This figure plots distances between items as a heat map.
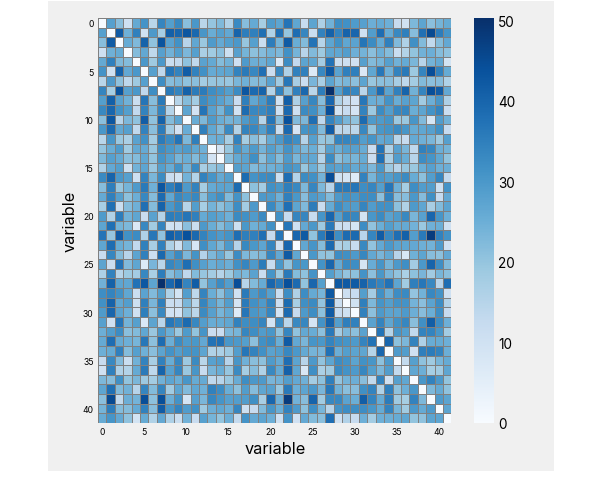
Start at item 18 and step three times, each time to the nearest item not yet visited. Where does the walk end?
27
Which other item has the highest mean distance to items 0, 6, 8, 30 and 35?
22
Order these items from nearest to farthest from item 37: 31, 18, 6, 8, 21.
6, 31, 21, 8, 18
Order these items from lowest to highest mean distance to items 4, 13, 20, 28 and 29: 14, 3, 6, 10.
14, 6, 3, 10
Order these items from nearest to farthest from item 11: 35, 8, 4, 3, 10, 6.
4, 8, 6, 10, 3, 35
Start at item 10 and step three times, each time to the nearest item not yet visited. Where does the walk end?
19
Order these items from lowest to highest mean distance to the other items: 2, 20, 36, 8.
36, 8, 2, 20
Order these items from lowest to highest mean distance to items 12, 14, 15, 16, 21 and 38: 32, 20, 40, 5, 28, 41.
41, 28, 32, 40, 20, 5
